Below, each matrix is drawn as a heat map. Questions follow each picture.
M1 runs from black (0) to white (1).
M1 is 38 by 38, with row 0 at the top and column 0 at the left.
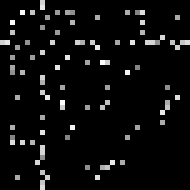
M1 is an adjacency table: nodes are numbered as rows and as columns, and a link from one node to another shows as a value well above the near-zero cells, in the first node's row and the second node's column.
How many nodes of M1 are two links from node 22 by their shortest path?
2
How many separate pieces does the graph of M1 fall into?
5
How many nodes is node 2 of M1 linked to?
8
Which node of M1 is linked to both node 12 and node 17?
node 21
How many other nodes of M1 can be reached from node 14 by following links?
8
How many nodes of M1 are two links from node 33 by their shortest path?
1
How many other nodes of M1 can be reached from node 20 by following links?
4
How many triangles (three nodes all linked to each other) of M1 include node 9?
3
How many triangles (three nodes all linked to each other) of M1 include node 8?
0
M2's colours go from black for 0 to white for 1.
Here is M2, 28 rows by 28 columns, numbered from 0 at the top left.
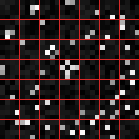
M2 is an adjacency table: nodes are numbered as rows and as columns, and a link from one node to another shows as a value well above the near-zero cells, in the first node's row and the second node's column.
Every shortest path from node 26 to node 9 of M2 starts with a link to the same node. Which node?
node 16
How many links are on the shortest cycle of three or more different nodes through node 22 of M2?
6
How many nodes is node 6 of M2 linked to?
4
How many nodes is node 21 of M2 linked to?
2
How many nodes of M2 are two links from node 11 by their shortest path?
1
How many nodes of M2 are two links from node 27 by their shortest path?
7
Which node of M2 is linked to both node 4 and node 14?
node 8
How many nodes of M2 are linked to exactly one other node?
3
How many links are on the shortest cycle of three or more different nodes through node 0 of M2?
3
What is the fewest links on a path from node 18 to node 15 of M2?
2
